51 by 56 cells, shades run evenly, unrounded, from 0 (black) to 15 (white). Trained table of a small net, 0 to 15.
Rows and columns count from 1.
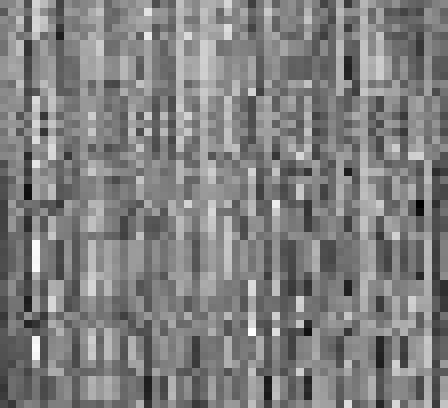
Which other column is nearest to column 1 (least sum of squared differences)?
55
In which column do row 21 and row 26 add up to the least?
53
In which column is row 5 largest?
19
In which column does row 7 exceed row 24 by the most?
36
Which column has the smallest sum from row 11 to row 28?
4
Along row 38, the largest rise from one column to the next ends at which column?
5
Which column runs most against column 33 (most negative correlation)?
43
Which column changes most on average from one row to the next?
44
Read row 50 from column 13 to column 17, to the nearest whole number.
9 10 9 6 7
